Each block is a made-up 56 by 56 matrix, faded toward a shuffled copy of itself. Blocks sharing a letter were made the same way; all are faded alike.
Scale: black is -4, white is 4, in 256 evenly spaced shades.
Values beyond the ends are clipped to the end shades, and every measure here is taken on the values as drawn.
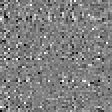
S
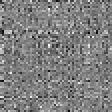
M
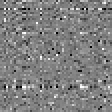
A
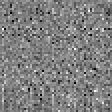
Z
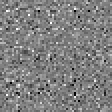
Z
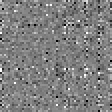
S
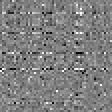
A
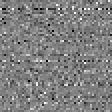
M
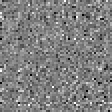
Z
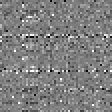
A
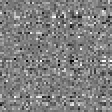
M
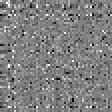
S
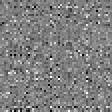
S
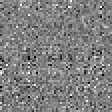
Z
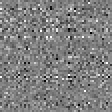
M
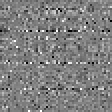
M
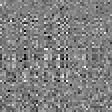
A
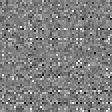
M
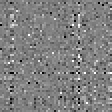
S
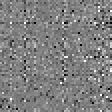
S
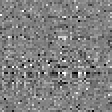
M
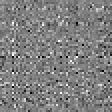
A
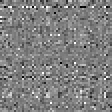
M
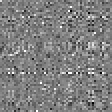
A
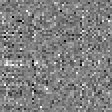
Z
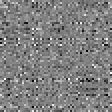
M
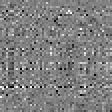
A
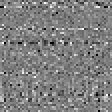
M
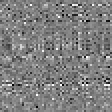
M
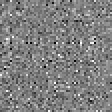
Z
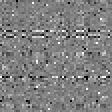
A
